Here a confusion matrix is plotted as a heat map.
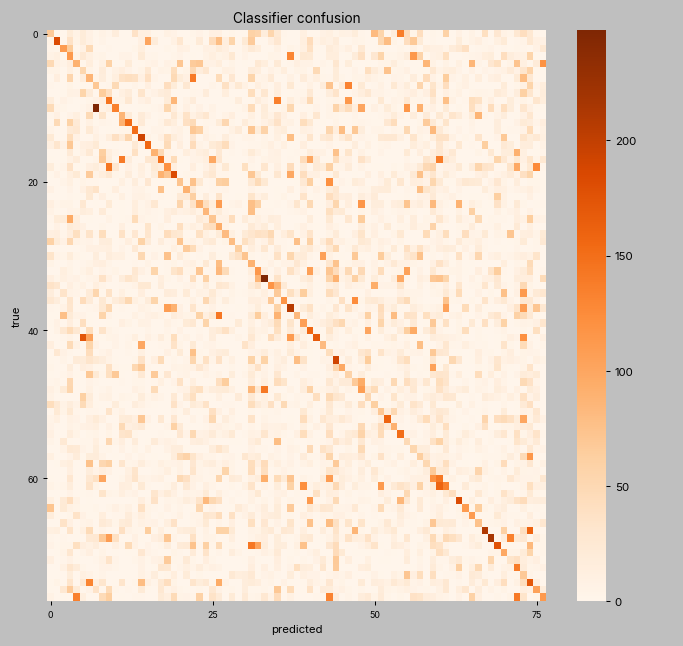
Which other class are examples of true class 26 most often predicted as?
59
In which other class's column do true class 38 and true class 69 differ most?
31
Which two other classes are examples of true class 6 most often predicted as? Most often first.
22, 73
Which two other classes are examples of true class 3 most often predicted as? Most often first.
37, 56
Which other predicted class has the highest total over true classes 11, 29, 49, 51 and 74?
6
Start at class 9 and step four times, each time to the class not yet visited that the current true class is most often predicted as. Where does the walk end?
60
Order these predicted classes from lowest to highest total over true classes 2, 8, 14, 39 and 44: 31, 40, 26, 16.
16, 26, 40, 31
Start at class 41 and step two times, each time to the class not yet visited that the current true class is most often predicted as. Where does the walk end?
52
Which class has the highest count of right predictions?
33
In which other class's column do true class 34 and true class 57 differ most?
74
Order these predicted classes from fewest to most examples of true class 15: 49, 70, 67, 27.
49, 70, 27, 67
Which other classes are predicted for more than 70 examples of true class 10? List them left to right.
7, 48, 55, 57
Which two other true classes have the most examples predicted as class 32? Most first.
69, 33
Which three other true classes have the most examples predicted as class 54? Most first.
0, 33, 63
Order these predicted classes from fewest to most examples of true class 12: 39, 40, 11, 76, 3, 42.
42, 76, 40, 39, 3, 11
